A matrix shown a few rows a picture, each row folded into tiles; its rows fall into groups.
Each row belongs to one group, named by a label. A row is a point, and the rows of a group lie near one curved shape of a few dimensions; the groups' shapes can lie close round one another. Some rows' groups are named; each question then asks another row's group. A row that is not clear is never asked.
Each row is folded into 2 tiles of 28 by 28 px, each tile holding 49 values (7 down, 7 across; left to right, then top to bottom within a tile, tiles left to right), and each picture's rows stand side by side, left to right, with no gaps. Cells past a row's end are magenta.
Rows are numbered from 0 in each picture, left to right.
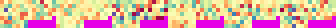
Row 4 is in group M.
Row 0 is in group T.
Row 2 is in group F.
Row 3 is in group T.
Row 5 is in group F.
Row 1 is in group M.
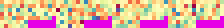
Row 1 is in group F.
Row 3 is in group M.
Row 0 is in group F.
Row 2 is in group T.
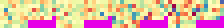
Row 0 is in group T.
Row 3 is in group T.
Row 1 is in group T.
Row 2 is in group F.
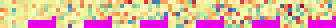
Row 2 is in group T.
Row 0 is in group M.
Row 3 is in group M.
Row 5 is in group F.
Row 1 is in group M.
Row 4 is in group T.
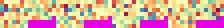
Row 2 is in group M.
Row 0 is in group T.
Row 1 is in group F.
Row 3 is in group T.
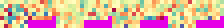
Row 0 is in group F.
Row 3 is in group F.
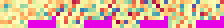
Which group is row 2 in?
T
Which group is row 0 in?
T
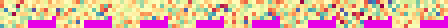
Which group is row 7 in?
T
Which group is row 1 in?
T
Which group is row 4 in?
T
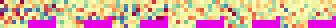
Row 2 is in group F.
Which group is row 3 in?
T
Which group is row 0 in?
T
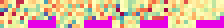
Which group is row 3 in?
T
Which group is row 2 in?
F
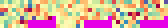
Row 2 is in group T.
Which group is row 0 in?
F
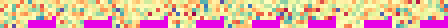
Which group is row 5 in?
F
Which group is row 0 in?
F
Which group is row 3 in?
T
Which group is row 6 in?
T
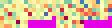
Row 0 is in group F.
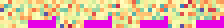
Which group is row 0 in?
T
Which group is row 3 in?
M
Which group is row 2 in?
F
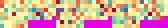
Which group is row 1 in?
T
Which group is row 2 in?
F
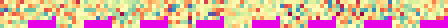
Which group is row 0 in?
T
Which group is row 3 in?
T
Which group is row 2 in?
F
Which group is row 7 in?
F
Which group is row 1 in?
F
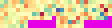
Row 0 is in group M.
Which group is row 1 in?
T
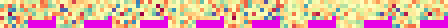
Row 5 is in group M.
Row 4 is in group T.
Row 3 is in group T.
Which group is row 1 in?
T
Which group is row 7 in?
M
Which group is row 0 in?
F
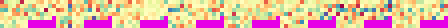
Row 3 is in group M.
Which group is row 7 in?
F
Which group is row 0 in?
M
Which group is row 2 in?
T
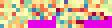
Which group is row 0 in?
M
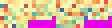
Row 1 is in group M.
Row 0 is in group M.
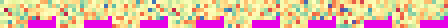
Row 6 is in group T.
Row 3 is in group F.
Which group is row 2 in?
T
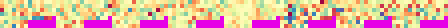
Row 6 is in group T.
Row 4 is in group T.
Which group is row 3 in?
M
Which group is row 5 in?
F
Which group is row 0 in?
F
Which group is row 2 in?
M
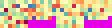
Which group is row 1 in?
M
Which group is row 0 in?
F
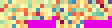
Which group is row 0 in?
F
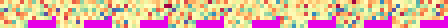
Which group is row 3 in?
T
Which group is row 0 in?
T
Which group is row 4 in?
T
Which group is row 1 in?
T
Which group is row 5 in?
M
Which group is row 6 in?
T
